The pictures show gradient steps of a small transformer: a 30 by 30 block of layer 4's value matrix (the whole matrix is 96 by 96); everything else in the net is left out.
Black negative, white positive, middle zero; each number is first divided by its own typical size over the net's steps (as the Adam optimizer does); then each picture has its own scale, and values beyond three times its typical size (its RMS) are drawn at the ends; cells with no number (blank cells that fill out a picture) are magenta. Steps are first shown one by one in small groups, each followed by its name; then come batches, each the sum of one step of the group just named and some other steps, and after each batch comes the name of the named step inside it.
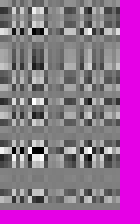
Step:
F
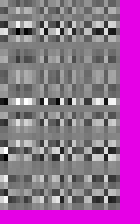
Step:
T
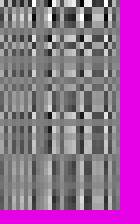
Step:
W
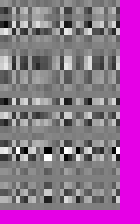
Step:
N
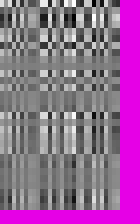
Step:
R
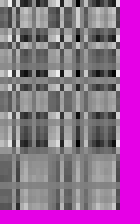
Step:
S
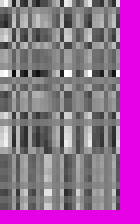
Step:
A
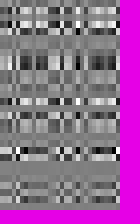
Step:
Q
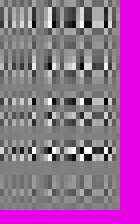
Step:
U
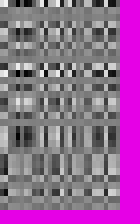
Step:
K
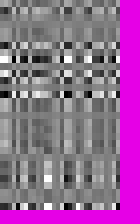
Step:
A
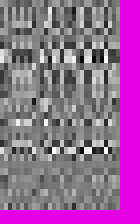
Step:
U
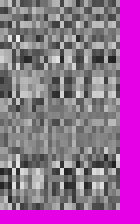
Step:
T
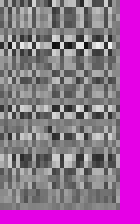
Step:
W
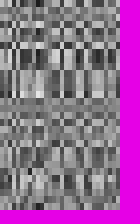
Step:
Q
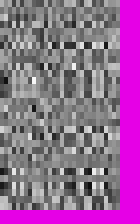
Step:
F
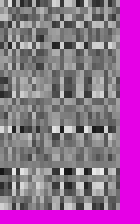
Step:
S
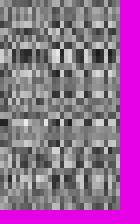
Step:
T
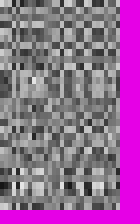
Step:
F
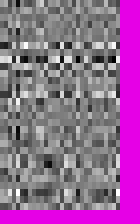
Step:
K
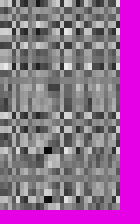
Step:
N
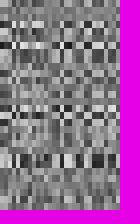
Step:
F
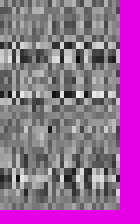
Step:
W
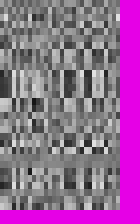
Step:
U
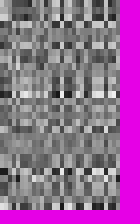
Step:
K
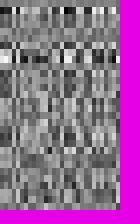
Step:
N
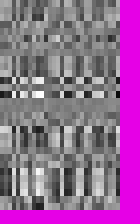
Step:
A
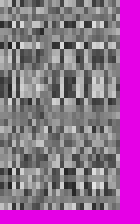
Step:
F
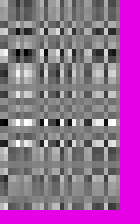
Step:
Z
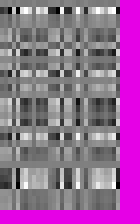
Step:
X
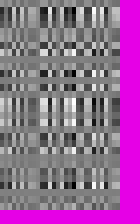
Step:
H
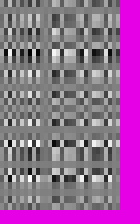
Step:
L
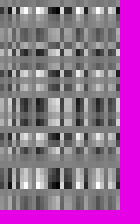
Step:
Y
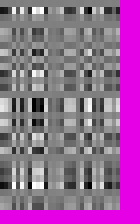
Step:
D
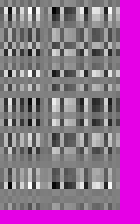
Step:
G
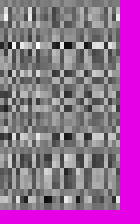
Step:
G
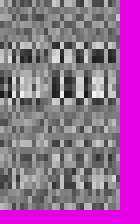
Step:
Z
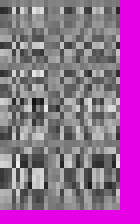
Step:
D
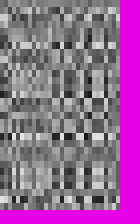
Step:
G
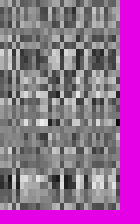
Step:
H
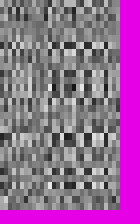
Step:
H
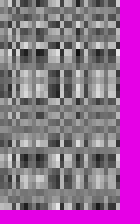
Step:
Y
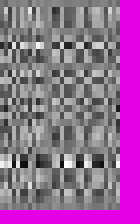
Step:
G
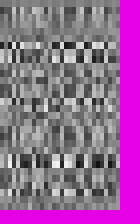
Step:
D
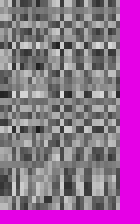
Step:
Z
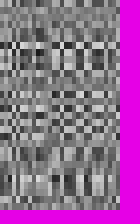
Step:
L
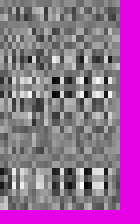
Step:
D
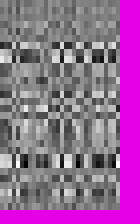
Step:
Z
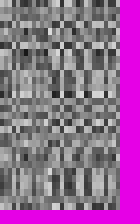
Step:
Z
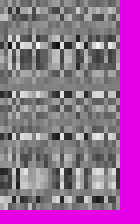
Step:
X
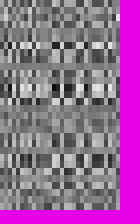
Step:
G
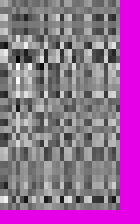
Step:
Z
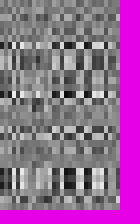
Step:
D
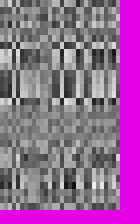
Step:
H
